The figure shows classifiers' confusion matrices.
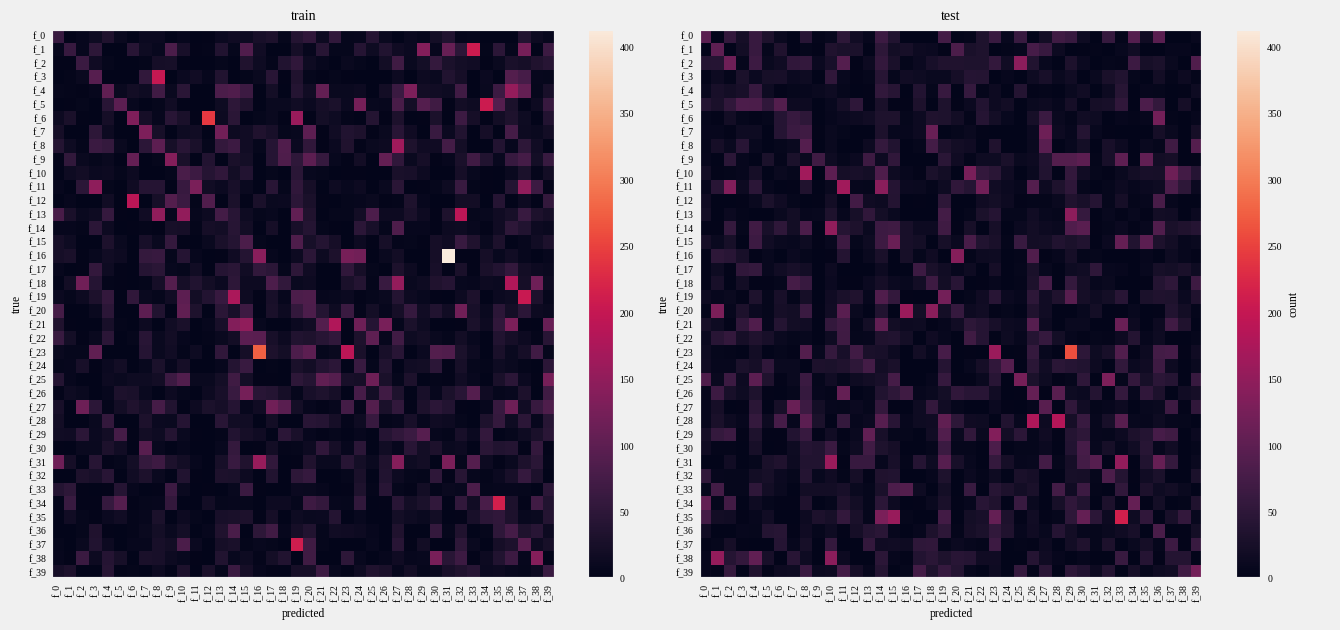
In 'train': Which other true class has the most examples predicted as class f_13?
f_7
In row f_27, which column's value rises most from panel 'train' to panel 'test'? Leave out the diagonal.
f_7
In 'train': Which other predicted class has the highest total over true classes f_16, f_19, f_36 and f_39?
f_31
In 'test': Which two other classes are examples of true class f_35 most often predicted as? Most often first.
f_33, f_15
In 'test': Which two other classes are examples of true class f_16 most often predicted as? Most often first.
f_20, f_26
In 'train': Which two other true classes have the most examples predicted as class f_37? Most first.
f_19, f_11
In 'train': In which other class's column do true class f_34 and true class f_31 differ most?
f_35
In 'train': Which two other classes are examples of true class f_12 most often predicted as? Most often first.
f_6, f_9
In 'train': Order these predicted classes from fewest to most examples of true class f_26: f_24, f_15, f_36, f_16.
f_36, f_16, f_24, f_15
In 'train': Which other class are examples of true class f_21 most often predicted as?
f_22
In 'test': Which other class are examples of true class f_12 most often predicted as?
f_36
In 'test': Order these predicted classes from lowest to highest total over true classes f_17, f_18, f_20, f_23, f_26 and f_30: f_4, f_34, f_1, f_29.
f_34, f_4, f_1, f_29
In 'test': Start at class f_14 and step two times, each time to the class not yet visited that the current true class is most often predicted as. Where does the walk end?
f_8
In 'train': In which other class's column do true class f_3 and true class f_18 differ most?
f_8
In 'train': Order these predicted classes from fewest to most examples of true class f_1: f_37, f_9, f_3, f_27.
f_27, f_3, f_9, f_37
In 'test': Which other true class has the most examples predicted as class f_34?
f_0
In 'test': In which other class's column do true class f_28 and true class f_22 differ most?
f_26
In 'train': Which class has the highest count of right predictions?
f_23
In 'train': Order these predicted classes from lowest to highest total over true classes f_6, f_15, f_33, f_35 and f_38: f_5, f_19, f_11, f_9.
f_11, f_5, f_9, f_19
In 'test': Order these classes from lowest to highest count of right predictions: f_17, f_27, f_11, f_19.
f_17, f_27, f_19, f_11
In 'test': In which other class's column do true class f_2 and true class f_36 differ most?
f_25
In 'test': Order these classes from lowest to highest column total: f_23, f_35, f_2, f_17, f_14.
f_17, f_35, f_2, f_23, f_14
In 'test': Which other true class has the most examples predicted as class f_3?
f_5
